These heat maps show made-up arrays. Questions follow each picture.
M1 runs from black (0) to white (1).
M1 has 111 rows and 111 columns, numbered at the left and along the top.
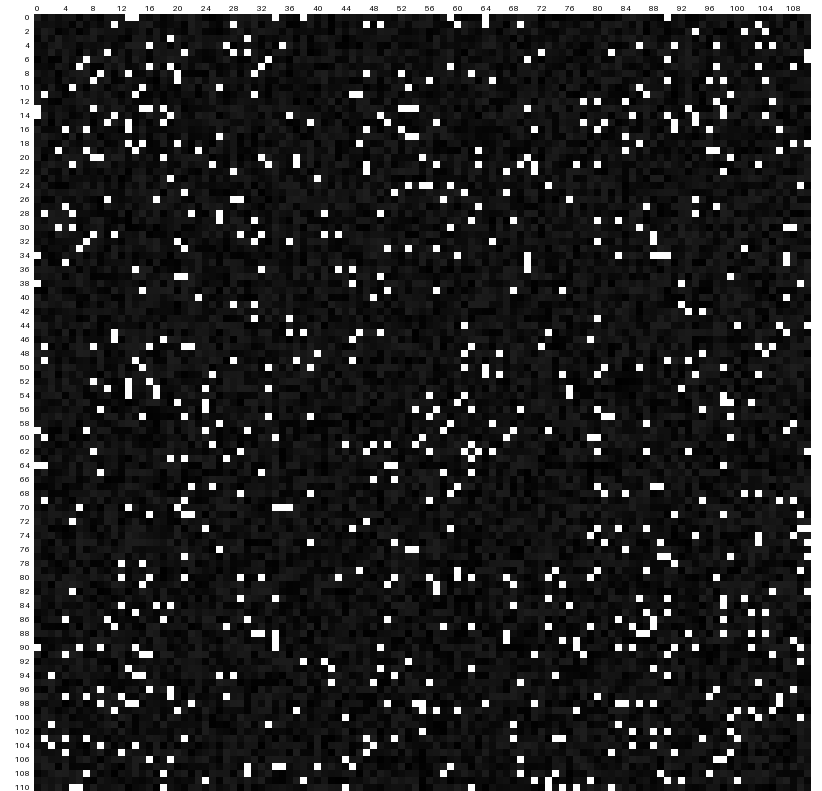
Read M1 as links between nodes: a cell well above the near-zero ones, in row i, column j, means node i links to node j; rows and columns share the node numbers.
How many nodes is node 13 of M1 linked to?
11
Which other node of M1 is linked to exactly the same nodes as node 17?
node 76
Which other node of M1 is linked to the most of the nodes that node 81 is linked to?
node 39
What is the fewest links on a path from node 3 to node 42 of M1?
5
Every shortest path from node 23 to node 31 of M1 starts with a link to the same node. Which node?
node 19
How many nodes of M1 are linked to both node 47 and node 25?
1
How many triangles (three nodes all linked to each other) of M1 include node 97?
5
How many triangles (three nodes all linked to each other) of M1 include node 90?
7
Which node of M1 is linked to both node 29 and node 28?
node 26
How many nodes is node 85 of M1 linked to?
5
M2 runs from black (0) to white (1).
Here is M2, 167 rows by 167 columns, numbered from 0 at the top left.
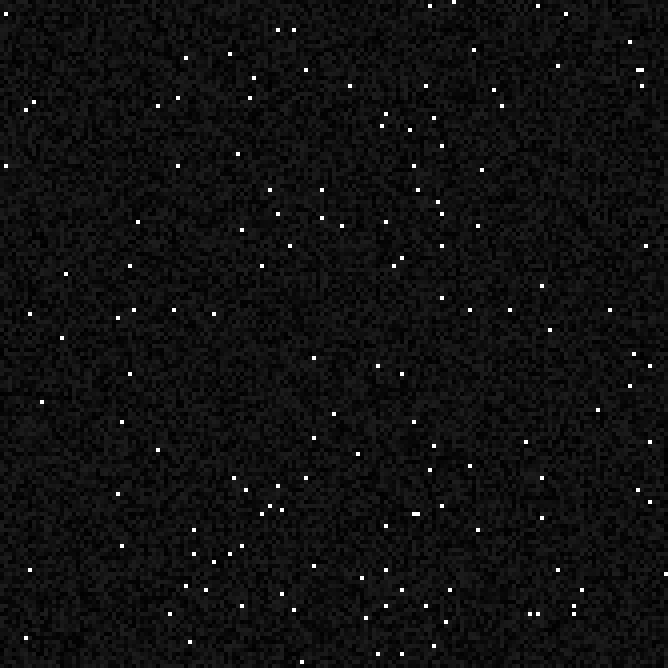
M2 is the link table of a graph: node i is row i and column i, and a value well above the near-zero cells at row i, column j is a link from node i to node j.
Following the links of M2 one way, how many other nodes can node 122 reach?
11
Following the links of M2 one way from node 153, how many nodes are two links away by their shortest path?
4
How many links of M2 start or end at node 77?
5
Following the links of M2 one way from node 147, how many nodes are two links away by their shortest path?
2
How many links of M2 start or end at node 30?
2
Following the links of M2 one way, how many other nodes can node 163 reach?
4
